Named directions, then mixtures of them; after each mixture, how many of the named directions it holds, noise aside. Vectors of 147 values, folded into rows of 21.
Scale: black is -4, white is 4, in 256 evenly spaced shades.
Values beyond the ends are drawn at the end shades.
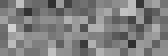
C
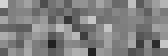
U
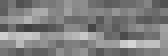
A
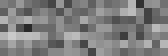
three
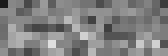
three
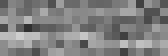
two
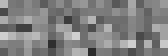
two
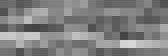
one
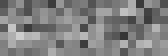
two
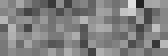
two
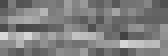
one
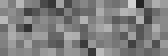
two
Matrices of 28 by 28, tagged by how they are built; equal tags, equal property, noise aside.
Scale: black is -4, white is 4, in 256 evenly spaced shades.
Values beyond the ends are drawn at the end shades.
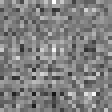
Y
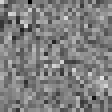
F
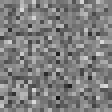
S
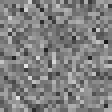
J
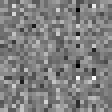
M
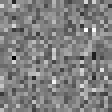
M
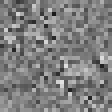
F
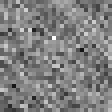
J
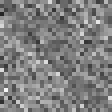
J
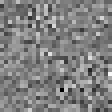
F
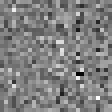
M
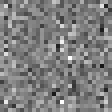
M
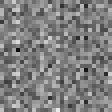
S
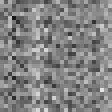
S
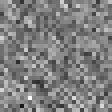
J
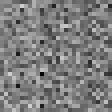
S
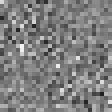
F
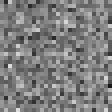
S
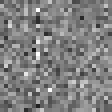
M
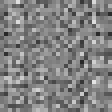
S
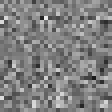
Y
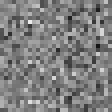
S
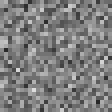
S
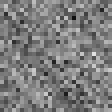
J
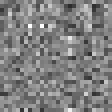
Y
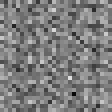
S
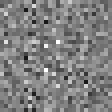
M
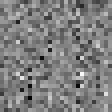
M
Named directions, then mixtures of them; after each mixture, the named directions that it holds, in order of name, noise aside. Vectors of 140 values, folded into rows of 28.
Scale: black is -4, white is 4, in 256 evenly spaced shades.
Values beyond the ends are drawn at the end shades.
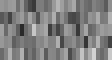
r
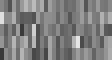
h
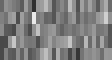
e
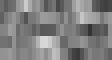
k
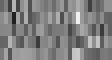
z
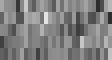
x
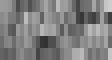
k, x.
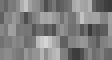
k.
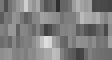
k.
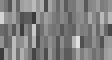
h.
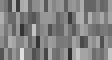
h, r, z.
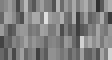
x.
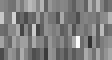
h, z.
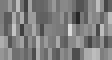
r, x, z.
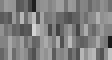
e, r.
